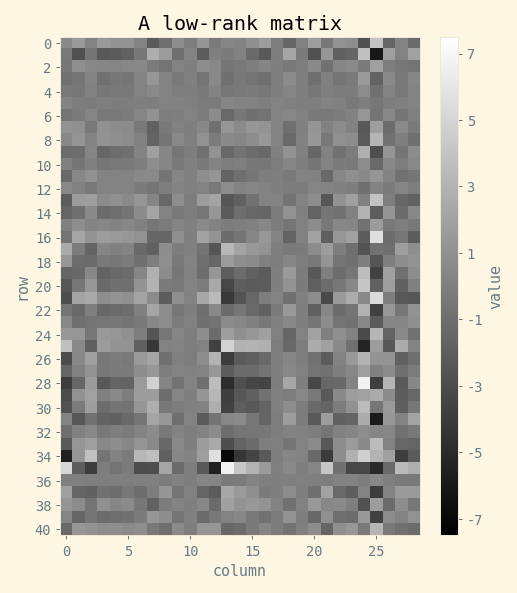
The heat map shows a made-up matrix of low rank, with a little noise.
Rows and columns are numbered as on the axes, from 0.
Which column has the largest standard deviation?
25
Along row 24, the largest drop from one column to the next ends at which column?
26
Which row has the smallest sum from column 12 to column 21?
34
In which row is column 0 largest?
35
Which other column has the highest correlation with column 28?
8
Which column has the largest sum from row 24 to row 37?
24
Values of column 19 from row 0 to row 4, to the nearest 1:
0 0 0 0 0
